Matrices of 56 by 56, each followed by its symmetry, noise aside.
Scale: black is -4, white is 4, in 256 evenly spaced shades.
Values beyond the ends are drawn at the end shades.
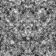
mirrored left to right.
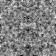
mirrored left to right.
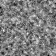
symmetric across the other diagonal.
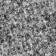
same after a half turn.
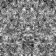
mirrored left to right.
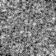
same after a half turn.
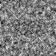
same after a half turn.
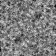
same after a half turn.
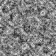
symmetric across the other diagonal.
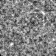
symmetric across the other diagonal.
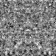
mirrored left to right.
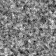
antisymmetric.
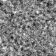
antisymmetric.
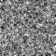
antisymmetric.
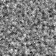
antisymmetric.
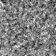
antisymmetric.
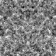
mirrored left to right.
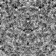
mirrored left to right.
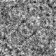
symmetric across the other diagonal.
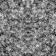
mirrored left to right.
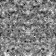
mirrored left to right.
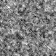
symmetric across the other diagonal.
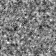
same after a half turn.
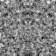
mirrored left to right.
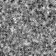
symmetric across the other diagonal.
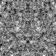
mirrored left to right.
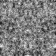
mirrored left to right.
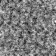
same after a half turn.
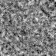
symmetric across the other diagonal.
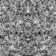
mirrored left to right.
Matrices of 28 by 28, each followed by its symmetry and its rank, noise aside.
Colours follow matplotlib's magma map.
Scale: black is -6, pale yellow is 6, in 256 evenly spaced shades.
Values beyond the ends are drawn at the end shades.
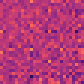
symmetric, rank four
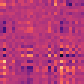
no symmetry, rank two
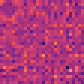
symmetric, rank four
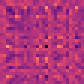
symmetric, rank three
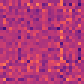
no symmetry, rank four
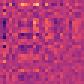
antisymmetric, rank two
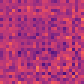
symmetric, rank three
